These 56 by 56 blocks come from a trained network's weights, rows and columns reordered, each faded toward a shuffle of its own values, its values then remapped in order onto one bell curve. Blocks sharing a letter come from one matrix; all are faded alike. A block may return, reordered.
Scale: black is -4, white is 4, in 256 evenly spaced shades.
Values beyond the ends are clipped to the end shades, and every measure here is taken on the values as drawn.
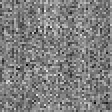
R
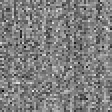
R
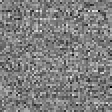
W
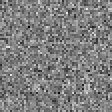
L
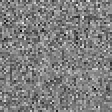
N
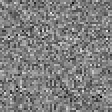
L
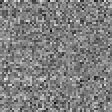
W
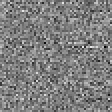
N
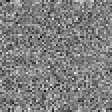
W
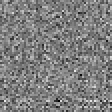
W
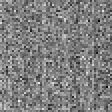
R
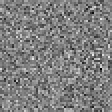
W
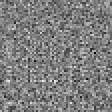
W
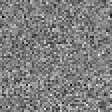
L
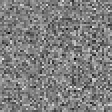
W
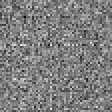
W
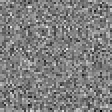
W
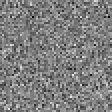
L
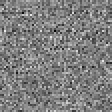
L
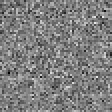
L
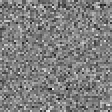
L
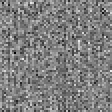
R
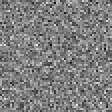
W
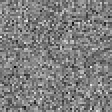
N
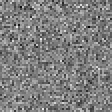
N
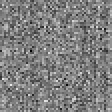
R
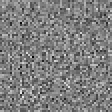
W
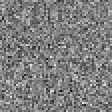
L
